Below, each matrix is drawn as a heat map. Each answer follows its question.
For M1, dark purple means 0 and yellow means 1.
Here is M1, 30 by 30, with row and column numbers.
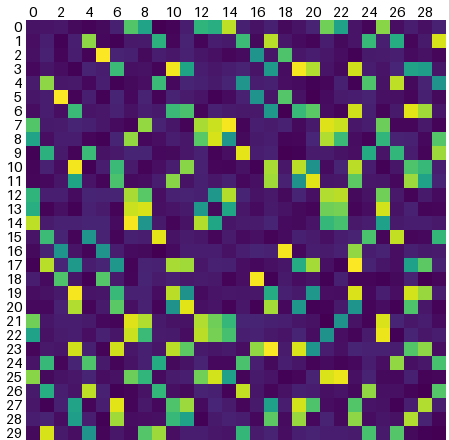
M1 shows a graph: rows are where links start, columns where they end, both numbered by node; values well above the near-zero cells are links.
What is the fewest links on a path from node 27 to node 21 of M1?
5
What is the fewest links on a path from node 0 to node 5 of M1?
7
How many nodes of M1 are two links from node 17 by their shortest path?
7
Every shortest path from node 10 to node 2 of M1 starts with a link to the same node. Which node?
node 23
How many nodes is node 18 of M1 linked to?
3
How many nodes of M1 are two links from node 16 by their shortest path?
9
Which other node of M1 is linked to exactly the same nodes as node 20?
node 28
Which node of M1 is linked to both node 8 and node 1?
node 29
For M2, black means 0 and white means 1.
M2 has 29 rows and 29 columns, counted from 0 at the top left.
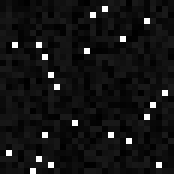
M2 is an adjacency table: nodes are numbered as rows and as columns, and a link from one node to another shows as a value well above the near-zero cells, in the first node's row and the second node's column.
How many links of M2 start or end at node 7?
4
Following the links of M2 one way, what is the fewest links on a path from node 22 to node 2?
2
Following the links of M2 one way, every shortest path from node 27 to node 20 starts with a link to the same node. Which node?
node 26
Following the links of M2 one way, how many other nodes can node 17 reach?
2
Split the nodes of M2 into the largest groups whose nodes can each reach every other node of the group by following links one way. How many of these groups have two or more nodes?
2
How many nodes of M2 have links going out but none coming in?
5
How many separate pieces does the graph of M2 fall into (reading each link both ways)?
11
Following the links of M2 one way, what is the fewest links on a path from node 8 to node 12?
6
